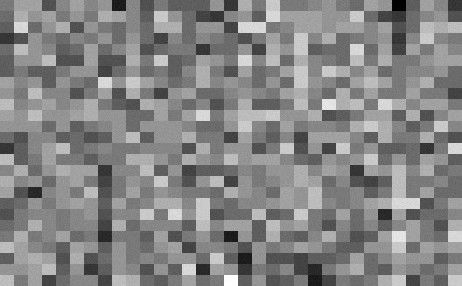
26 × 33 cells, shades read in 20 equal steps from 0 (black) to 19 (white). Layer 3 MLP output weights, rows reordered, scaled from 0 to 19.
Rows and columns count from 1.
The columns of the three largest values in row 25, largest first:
14, 4, 26
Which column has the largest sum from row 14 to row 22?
29
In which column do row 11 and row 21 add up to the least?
24
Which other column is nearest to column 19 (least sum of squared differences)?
13
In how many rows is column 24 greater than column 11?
11
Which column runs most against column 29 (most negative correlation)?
8
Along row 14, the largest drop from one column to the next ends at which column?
22
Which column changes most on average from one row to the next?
17
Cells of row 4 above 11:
4
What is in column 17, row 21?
12
